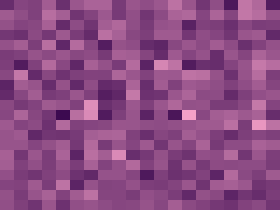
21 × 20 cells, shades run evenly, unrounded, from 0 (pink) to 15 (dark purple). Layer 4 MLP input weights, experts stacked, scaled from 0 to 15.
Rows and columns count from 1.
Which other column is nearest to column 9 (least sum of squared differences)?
1
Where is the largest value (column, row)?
5, 12
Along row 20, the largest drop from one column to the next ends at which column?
15
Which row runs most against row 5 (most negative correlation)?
4
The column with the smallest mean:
19
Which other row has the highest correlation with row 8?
14
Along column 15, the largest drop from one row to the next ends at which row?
8
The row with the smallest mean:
13
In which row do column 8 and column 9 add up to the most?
10
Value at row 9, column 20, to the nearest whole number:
9
